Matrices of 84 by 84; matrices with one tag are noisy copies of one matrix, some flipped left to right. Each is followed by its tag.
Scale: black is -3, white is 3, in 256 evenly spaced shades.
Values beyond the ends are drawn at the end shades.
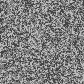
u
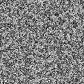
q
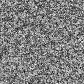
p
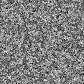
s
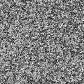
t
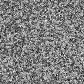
t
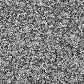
t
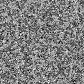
q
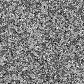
u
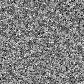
p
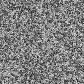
u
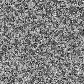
p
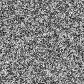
p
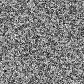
p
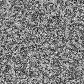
q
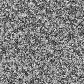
p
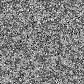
s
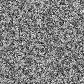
q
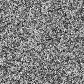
u
